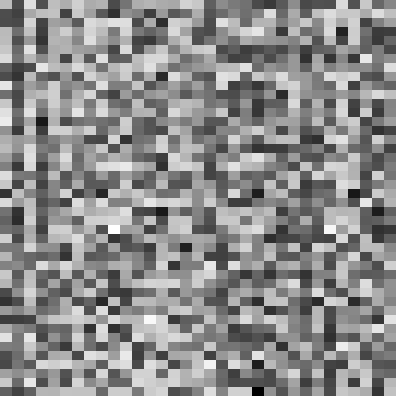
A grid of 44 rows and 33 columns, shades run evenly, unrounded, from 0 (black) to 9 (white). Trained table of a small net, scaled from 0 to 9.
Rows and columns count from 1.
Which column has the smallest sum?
2
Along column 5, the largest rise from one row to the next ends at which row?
10
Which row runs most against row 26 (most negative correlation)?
37
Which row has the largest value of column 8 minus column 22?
44
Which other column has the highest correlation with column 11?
30
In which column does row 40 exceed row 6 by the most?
22
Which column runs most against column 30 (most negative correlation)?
12
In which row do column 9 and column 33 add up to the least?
26
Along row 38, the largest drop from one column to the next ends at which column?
4
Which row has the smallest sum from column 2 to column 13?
29
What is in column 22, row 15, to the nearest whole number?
7
